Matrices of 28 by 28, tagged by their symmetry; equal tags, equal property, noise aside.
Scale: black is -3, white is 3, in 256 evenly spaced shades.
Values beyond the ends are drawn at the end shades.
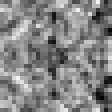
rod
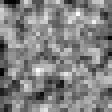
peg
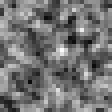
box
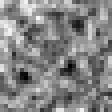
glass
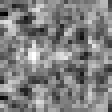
rod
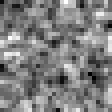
peg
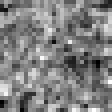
peg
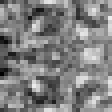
rod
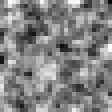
peg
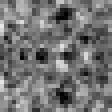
rod
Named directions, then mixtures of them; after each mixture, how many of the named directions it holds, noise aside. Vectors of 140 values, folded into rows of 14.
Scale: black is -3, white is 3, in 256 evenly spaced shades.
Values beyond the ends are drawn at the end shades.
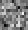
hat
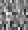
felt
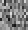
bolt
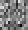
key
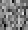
two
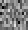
three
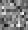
one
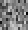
three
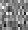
four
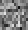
one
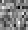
two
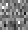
four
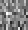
one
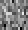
two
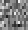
two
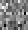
four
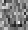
two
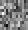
four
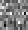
four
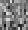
two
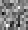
two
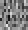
two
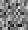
two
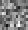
two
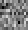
three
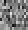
one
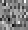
one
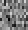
one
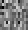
four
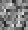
one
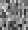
two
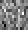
two
